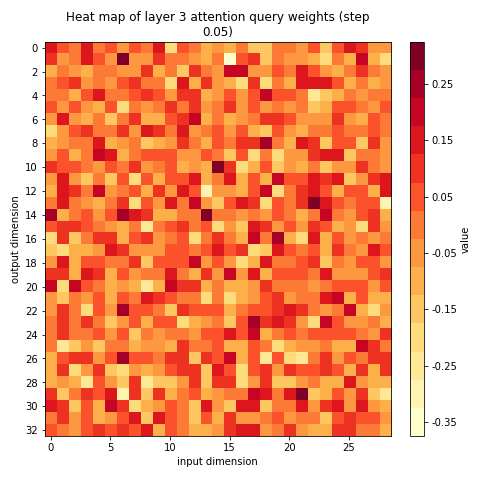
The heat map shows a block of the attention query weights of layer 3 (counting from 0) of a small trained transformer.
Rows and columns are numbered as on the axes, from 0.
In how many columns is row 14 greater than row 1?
15
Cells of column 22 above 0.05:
9
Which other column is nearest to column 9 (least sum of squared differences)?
3
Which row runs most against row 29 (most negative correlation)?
26
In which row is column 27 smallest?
22
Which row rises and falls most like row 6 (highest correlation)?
18
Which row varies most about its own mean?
29
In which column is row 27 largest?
14
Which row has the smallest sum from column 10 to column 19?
0
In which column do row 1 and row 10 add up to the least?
23
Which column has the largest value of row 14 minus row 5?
6
